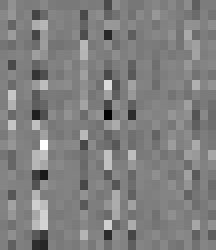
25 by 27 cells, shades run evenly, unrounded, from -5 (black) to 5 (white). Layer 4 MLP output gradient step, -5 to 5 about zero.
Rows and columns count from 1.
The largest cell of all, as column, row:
6, 15
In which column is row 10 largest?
2
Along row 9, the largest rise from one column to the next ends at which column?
14
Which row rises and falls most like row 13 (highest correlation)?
21
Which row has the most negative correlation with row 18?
23
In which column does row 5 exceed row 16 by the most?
11
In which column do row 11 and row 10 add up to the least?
5
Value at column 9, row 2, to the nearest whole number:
0
